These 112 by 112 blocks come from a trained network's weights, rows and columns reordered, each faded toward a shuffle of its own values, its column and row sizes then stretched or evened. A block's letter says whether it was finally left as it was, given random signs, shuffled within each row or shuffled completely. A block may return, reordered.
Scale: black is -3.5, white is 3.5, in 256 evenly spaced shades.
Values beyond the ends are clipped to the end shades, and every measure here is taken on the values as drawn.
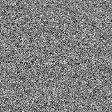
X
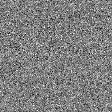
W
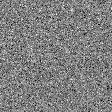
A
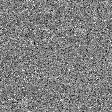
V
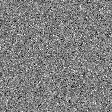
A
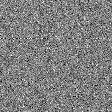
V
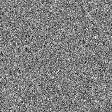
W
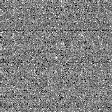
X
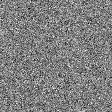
A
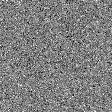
A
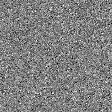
W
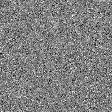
W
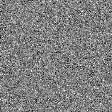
W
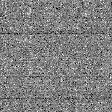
X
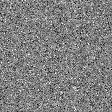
A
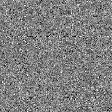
X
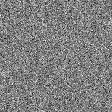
A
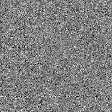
X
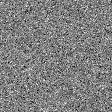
A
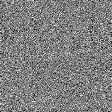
X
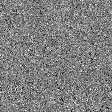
V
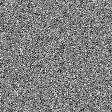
A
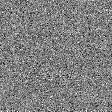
V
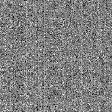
X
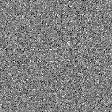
X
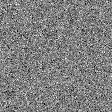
A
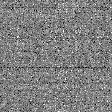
X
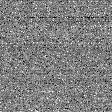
V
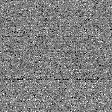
X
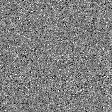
V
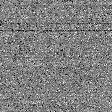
V
